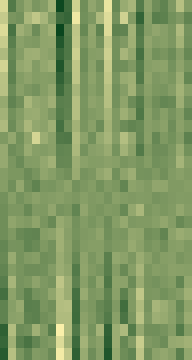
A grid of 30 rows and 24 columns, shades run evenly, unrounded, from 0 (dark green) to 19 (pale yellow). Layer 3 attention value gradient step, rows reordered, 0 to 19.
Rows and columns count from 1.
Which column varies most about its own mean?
8
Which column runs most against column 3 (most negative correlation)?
13
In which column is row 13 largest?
10
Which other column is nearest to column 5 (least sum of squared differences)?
16
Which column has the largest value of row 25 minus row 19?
18
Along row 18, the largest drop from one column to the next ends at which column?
19
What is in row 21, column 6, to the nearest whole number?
9
